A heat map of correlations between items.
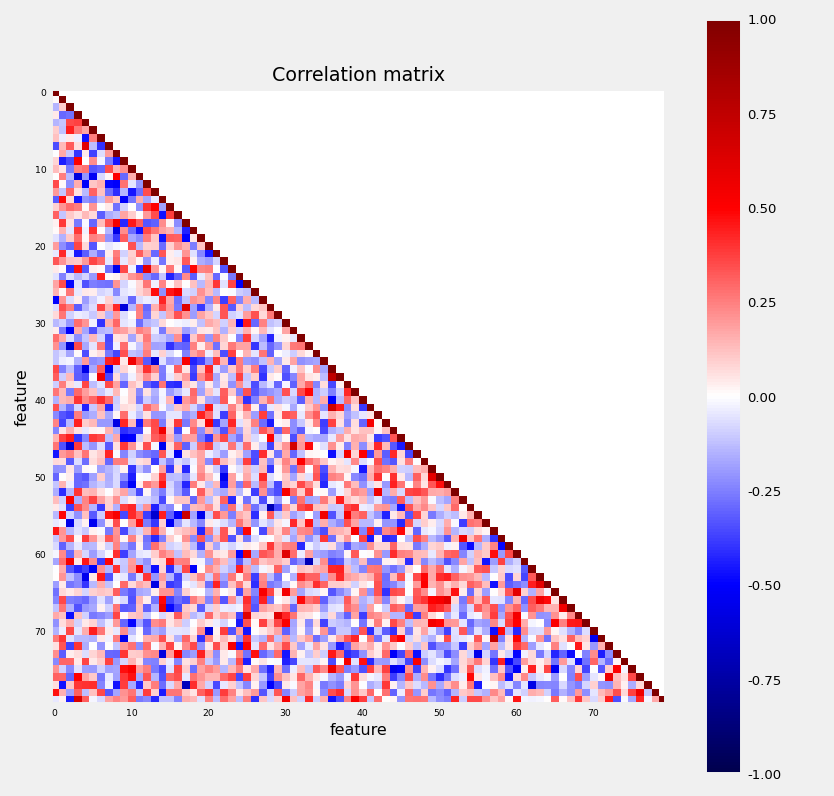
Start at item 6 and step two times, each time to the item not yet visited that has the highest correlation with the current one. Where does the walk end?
36
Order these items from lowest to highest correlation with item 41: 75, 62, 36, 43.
62, 75, 43, 36
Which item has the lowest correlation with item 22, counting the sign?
50
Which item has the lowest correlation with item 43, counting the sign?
8
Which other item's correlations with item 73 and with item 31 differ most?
60
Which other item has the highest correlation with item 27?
65
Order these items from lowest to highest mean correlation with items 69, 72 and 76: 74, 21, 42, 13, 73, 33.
74, 73, 33, 13, 42, 21
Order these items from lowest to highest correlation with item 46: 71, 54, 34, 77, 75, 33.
71, 34, 77, 75, 54, 33
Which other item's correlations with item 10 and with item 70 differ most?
20
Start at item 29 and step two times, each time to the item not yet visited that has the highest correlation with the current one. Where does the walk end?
25
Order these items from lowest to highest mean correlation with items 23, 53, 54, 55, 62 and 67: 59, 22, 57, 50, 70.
59, 70, 22, 57, 50
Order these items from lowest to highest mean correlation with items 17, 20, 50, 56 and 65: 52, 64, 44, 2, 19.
2, 19, 64, 52, 44
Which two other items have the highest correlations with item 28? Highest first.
17, 45
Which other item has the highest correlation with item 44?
14
